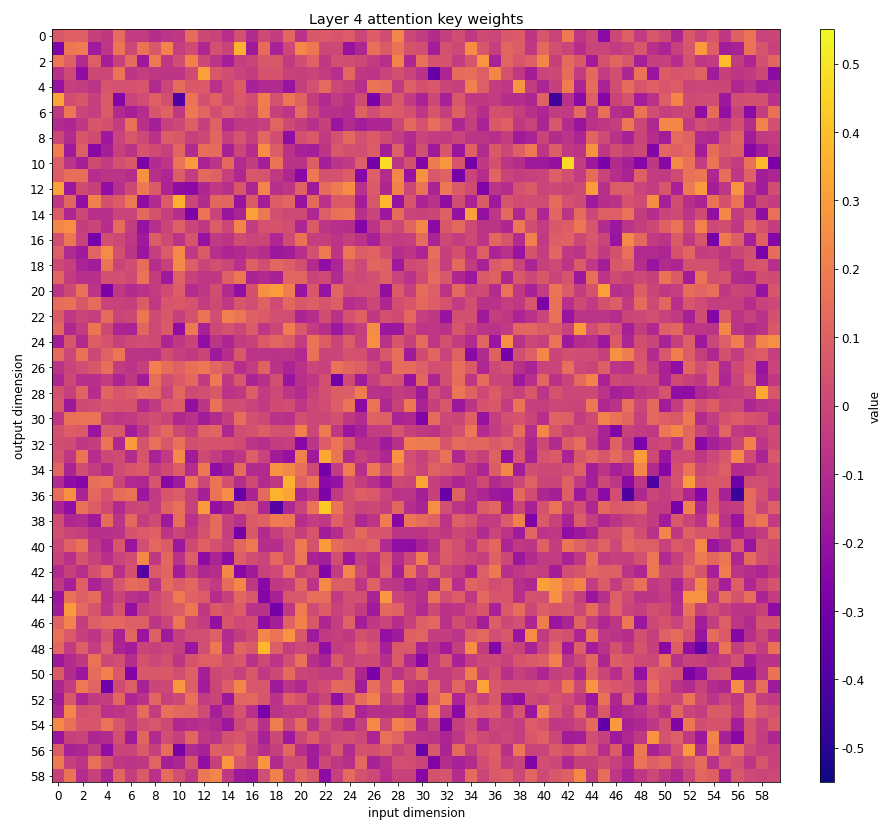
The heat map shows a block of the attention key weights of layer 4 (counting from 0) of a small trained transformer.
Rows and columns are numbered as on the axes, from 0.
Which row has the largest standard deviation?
10
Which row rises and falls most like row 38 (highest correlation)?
18
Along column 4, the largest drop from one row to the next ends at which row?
51
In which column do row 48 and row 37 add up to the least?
53
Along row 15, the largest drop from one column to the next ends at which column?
31
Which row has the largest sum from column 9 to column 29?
26
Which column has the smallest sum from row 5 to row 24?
35
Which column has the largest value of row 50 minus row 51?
4
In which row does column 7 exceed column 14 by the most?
41
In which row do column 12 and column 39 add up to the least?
57
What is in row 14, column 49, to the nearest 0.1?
-0.1
